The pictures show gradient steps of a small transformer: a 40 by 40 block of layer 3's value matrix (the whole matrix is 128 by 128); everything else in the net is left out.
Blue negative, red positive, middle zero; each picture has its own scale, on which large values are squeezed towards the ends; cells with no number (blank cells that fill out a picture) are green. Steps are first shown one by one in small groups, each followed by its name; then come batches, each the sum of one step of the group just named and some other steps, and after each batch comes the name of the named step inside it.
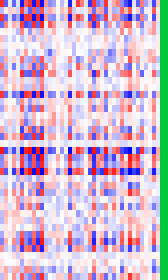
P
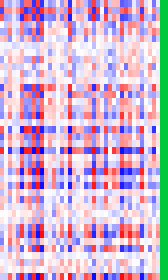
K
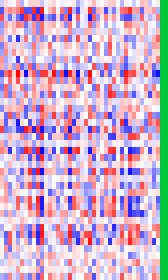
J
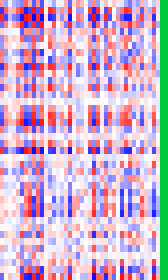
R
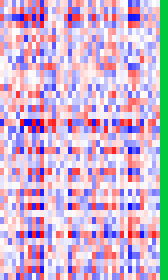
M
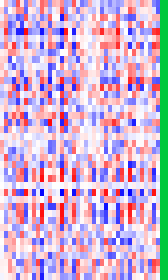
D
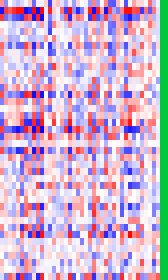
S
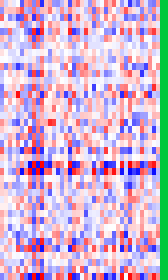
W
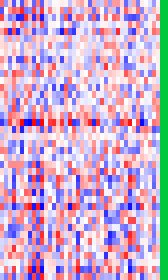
M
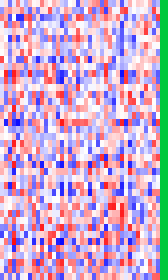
J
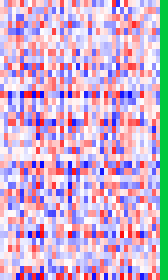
K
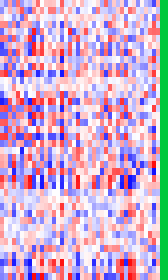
W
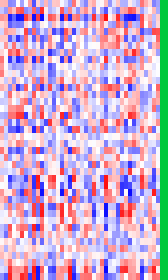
D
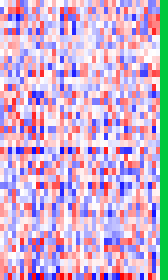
W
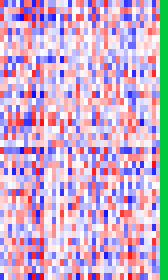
P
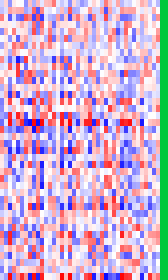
J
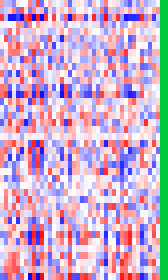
M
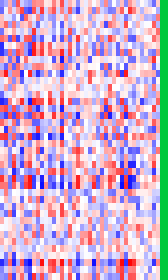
J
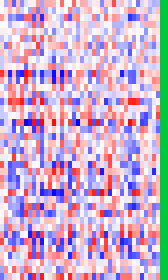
M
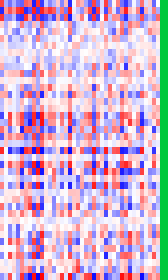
K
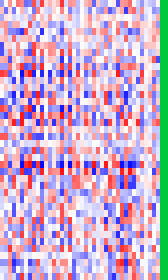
D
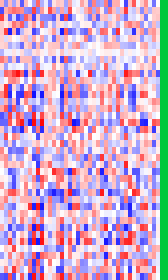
J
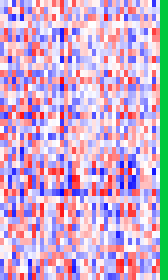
D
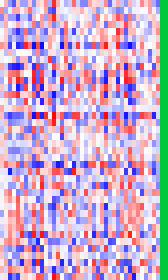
D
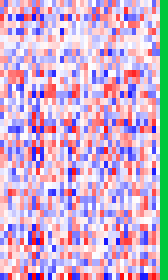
W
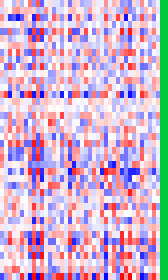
W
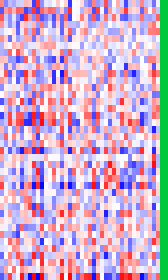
K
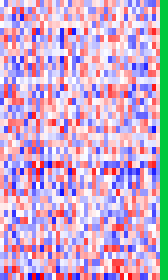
W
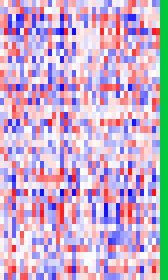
D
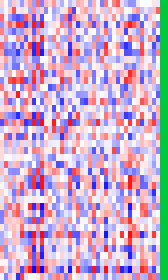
M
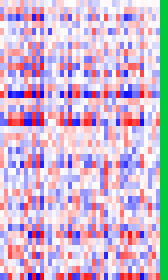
S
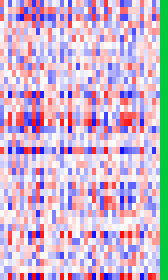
K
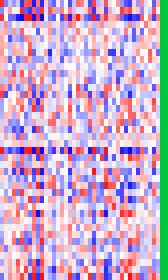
P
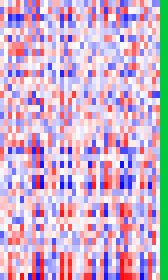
K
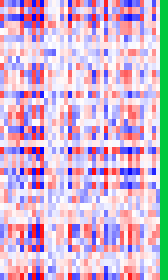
P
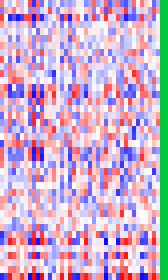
W
